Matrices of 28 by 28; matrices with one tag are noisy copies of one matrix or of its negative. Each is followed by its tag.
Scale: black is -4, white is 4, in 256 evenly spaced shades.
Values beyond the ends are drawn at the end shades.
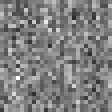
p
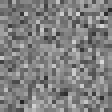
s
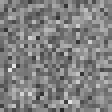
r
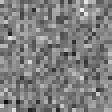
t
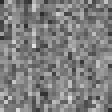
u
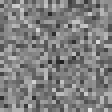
s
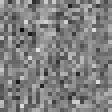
u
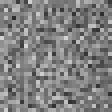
r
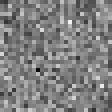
t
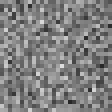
r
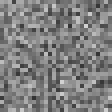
s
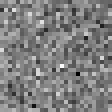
r
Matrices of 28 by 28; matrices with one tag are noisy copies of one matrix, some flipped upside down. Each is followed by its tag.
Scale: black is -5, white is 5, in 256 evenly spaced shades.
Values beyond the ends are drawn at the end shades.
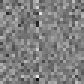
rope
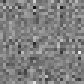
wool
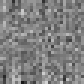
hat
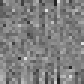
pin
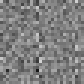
rope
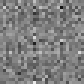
wool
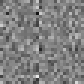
rope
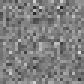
wool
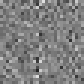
rope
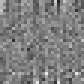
pin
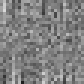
hat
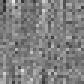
hat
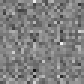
wool
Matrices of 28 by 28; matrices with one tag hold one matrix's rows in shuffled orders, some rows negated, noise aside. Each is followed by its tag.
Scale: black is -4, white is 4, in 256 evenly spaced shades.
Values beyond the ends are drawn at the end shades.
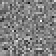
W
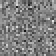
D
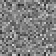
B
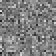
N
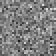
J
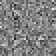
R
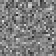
D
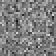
D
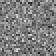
D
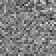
J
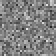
J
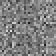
B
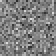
D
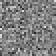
N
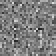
R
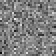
R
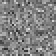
W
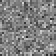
J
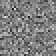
W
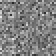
N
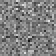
D
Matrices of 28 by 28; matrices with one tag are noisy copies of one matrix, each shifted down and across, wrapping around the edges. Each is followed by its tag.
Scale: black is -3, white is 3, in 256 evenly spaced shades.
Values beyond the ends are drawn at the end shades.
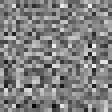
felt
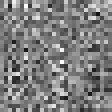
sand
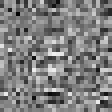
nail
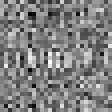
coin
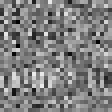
coin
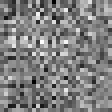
sand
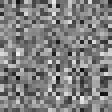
felt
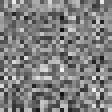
felt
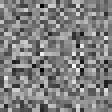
felt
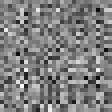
felt
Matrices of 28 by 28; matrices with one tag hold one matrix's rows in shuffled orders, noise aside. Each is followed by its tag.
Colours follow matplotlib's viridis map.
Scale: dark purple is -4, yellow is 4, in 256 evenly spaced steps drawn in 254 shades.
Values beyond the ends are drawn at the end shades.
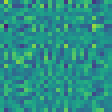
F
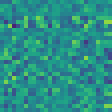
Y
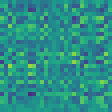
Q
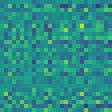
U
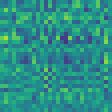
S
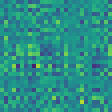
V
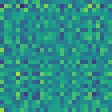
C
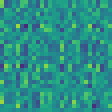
C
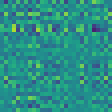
V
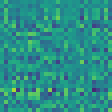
V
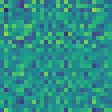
F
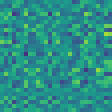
Y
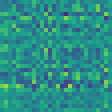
S
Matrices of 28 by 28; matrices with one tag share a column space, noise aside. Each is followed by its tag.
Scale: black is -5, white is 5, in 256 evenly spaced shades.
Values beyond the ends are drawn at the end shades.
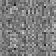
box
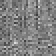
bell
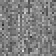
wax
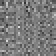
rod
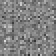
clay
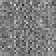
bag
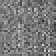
box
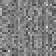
box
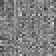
bell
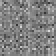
bag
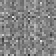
clay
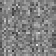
box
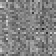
wax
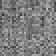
bell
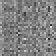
rod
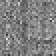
clay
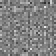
rod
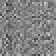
clay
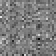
clay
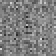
rod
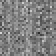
wax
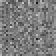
rod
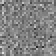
bag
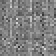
bell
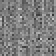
bell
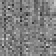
bell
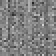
bell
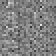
rod
